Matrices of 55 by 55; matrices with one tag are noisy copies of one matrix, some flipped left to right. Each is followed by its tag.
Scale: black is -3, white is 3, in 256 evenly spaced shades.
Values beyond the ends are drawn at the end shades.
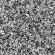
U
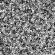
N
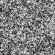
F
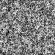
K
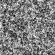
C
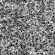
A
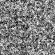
A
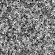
K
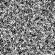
N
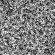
N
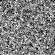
N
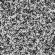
N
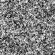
F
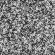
K
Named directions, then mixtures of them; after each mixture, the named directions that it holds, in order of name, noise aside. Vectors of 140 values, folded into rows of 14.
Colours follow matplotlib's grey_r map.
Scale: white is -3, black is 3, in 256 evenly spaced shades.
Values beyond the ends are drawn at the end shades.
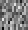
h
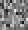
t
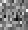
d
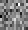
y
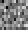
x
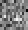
d.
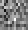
h, x, y.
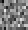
x.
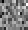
h, x, y.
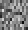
h, t, y.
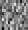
h.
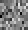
h, x, y.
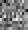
d.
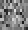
t, y.
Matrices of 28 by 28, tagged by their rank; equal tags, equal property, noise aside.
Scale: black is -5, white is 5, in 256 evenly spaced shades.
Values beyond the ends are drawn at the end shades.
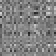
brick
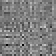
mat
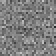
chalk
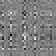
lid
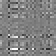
lid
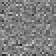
chalk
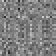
mat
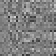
brick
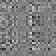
brick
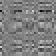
lid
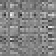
brick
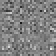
mat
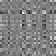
lid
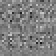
mat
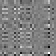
lid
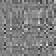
brick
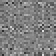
mat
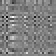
lid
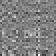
brick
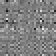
mat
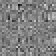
mat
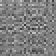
brick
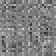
mat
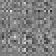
brick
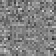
chalk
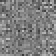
chalk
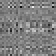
lid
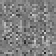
chalk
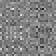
mat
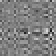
lid
